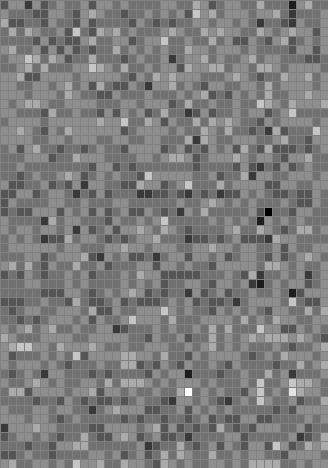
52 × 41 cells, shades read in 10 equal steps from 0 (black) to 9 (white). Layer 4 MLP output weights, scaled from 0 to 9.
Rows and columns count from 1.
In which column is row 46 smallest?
12
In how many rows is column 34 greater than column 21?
18
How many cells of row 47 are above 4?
11
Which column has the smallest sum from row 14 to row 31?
33
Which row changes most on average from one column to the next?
44
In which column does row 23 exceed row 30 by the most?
27
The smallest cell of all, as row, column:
24, 34
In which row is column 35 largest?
50
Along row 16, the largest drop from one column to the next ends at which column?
25
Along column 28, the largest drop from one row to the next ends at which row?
22
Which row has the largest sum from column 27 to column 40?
38
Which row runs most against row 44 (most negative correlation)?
42
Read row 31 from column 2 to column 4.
4 3 5
